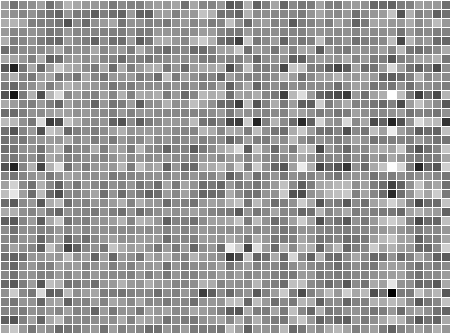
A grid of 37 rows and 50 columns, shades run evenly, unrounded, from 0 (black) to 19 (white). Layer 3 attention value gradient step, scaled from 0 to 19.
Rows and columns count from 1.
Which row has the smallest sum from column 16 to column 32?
14
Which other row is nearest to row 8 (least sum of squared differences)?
11
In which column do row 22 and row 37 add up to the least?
44
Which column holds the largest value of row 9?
19
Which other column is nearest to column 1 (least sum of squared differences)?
48
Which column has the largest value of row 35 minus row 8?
2
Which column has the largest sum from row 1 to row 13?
28
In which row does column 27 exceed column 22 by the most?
17
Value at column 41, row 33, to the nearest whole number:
14
